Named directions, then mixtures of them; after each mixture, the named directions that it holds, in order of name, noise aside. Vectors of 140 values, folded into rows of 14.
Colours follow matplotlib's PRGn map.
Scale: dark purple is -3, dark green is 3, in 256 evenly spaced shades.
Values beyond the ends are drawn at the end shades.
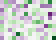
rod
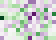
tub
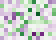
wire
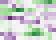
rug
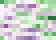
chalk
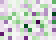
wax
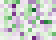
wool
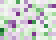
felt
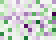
wax.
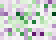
rug, wax, wire.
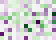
wax.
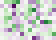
wool.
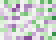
chalk, felt, rod.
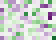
rod.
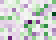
felt, wax.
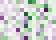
tub, wax.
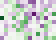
tub.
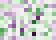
felt, wire.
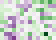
chalk, felt, rug.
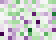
rug, wax.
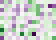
felt, rod, wire.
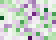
chalk, tub.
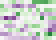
chalk, rug, wire.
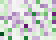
wax.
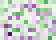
chalk, rug, tub.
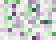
wool.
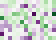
chalk, tub, wax.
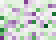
felt, tub.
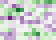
rug.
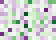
rod, tub, wax.
